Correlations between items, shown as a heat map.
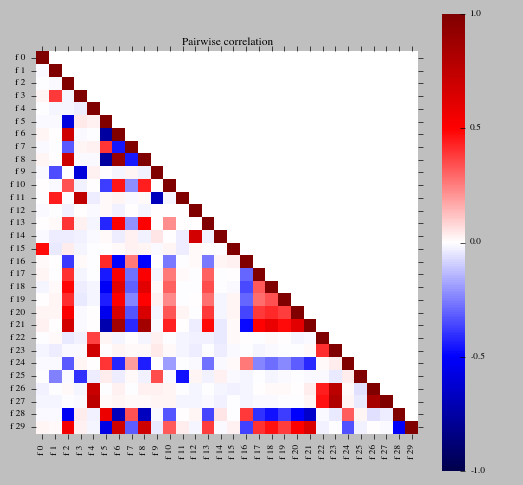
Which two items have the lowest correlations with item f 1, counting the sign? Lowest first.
f 9, f 25
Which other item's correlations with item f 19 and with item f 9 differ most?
f 11
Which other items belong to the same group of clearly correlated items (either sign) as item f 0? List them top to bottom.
f 15
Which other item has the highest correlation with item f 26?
f 27
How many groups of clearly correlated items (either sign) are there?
5
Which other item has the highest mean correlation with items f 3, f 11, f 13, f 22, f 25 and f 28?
f 1
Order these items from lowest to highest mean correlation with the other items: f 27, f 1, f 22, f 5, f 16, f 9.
f 5, f 16, f 9, f 1, f 22, f 27
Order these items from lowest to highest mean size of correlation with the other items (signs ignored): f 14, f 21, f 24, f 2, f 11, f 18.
f 14, f 11, f 24, f 18, f 2, f 21
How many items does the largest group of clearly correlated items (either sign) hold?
16
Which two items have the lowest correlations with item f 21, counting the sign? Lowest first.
f 5, f 28
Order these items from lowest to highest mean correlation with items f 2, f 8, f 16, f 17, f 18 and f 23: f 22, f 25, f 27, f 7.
f 7, f 25, f 22, f 27
